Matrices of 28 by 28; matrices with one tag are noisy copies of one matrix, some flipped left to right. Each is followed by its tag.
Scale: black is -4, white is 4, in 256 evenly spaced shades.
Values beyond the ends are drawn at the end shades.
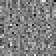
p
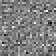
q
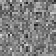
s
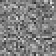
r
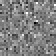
s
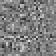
r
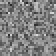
s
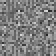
q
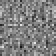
p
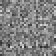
p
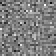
q
